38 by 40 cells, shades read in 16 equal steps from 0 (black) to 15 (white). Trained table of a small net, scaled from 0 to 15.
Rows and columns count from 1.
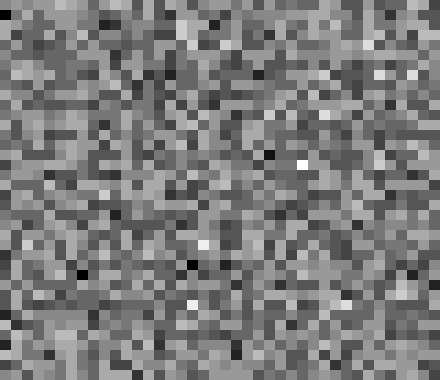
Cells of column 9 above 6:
14
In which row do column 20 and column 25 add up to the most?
12
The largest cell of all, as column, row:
28, 17
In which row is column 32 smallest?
30
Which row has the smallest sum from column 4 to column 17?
31
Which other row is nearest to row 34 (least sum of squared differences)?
20
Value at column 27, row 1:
7
